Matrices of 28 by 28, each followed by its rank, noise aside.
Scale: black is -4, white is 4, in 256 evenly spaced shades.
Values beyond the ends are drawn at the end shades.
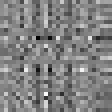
four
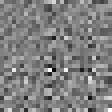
four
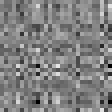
two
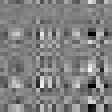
two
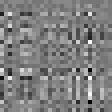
two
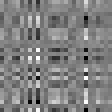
one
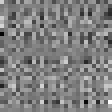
three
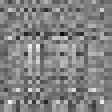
three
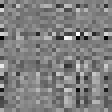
two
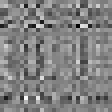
two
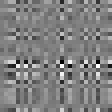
one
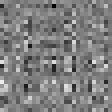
three
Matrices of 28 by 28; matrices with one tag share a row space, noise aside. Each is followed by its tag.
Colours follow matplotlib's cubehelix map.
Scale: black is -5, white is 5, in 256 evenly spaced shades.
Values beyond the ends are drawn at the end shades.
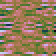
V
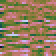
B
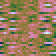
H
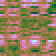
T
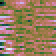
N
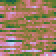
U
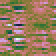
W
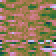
H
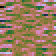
V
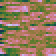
B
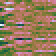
N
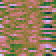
H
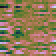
W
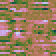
W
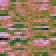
W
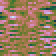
H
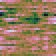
U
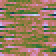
U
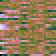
B
